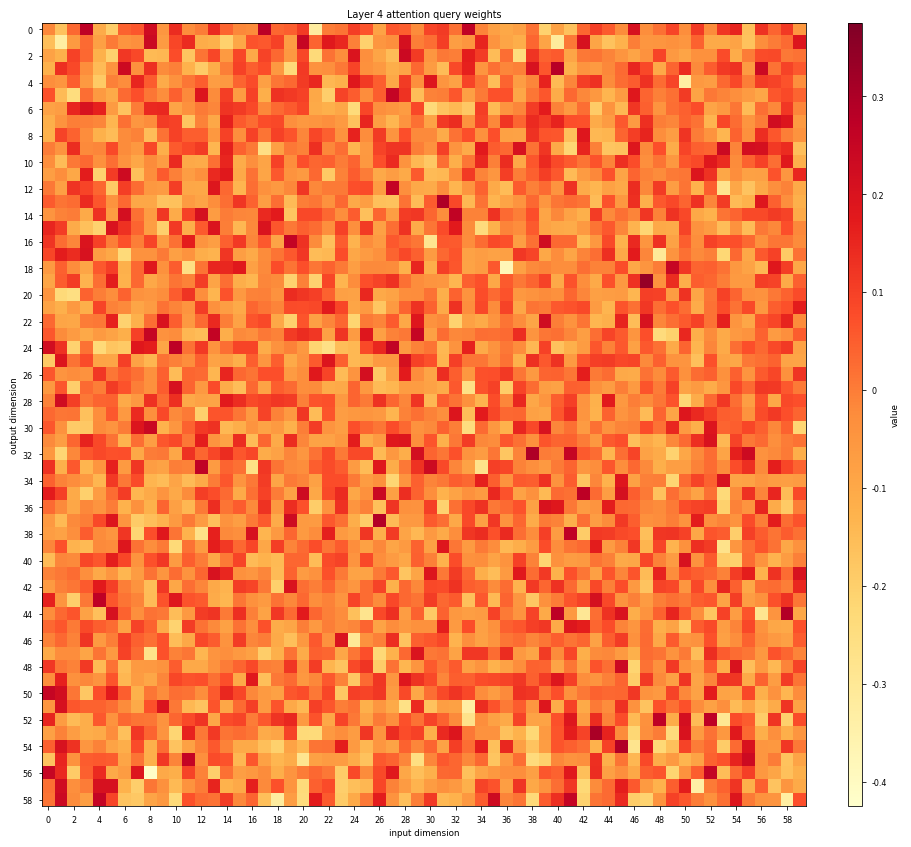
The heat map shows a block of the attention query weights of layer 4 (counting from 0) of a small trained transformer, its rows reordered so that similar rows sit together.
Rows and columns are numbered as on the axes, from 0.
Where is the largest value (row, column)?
19, 47
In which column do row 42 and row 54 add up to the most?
45
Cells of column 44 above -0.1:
50
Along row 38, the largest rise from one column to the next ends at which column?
13
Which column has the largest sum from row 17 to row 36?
29
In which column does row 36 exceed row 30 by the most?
33
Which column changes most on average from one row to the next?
53
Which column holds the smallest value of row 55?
20
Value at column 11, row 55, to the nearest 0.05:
0.25
